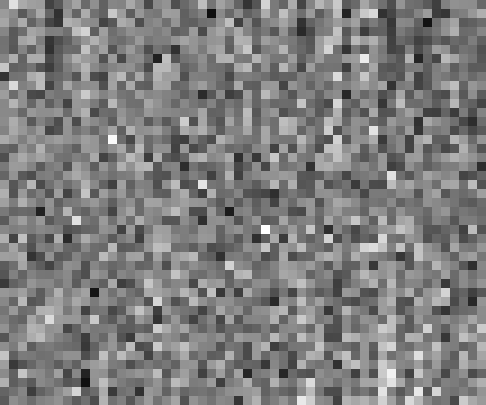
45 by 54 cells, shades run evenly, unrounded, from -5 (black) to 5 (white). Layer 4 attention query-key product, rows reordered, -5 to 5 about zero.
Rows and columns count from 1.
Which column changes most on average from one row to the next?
37
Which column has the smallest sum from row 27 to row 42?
38
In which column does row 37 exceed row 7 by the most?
18
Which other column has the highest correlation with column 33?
23
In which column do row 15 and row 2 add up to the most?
42
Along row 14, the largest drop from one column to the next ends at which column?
22
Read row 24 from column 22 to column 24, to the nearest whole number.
-2 -2 1
